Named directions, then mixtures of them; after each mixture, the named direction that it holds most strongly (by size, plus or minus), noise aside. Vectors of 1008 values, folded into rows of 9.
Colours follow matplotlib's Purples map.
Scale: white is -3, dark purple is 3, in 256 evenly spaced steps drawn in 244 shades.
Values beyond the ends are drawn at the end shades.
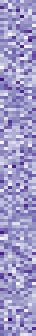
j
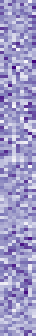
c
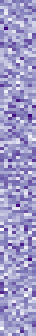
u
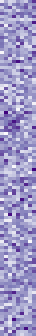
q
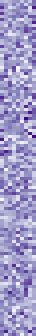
c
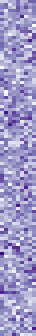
j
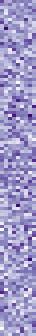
u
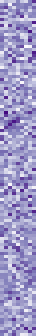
q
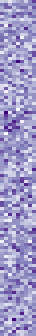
q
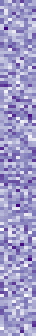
u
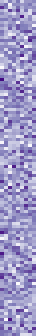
j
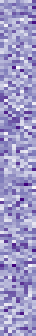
q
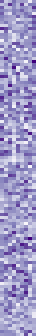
c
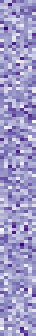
u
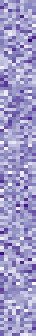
j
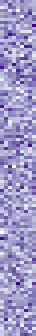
j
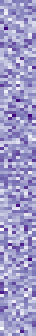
u
